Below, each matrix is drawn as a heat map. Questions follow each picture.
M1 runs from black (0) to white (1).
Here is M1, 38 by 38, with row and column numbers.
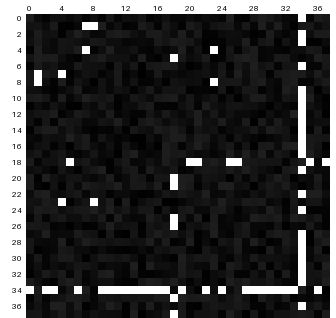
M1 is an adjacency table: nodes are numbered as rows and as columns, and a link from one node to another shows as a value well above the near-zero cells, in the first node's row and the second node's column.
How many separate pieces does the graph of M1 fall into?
3
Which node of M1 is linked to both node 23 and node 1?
node 8
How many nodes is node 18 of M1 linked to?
7
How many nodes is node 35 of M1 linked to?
1
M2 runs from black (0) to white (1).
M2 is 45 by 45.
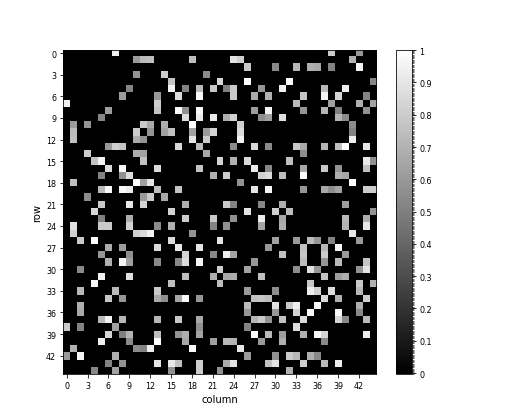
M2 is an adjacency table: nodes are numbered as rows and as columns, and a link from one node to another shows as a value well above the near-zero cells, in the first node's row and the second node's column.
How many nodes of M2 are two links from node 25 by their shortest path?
6
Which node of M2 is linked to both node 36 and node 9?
node 39
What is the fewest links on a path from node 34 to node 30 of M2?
2
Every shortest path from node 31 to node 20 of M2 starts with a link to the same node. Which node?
node 21
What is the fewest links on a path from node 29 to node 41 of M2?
4
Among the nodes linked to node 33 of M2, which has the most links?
node 13
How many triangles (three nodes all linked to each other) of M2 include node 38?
5
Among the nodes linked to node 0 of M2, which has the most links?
node 42
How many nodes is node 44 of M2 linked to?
6
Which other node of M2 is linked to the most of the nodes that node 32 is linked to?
node 26
